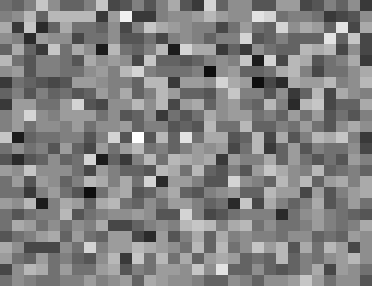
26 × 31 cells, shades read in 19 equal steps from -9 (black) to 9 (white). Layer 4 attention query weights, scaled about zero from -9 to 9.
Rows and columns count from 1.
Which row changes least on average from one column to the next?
26
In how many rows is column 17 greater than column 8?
14
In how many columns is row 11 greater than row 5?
15
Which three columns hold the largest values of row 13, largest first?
12, 16, 10
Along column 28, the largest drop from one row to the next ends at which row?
9
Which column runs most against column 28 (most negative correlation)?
3
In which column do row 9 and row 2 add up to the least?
28
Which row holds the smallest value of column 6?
8
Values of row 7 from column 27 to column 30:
-4 -1 -1 1
